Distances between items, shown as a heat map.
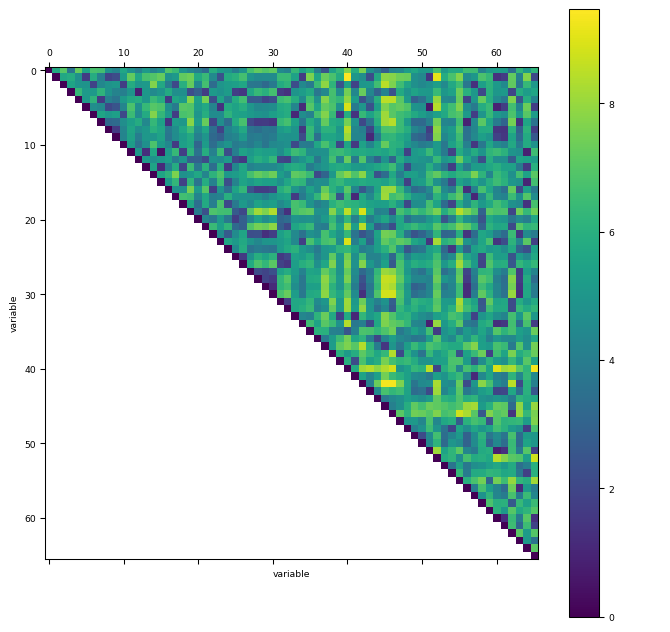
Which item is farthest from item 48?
1
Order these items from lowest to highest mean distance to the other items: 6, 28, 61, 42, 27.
61, 27, 28, 6, 42
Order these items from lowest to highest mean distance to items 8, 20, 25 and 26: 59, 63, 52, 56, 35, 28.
63, 56, 28, 35, 59, 52
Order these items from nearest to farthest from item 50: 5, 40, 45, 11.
5, 11, 40, 45
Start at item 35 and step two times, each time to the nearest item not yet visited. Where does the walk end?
40
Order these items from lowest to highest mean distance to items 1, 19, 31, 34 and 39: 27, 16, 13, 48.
27, 16, 13, 48
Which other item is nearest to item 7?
56
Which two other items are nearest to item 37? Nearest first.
45, 0
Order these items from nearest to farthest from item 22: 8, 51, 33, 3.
8, 51, 33, 3
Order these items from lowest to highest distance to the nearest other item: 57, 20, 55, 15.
15, 57, 20, 55
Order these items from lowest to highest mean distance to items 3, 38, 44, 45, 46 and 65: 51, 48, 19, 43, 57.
19, 43, 51, 48, 57
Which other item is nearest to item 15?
11
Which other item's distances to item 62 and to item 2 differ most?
46
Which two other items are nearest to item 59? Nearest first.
38, 47
